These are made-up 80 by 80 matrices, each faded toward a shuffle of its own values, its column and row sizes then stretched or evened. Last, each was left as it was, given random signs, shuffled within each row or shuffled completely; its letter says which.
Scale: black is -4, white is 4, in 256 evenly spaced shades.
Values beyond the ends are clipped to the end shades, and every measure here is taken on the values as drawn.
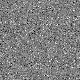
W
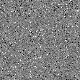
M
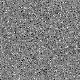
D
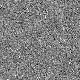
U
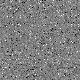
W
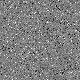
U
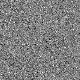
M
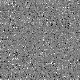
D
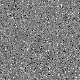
M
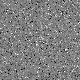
U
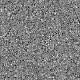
M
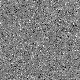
U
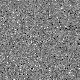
W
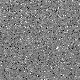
W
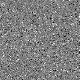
D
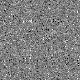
D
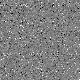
M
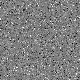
U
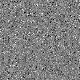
D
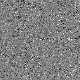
M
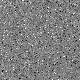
U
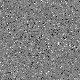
U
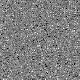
D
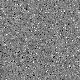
W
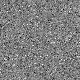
W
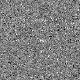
D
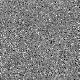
D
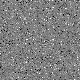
W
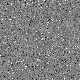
W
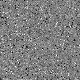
W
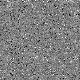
M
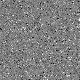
W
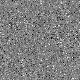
W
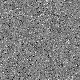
U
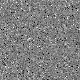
M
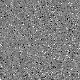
D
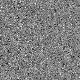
M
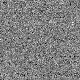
W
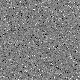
U
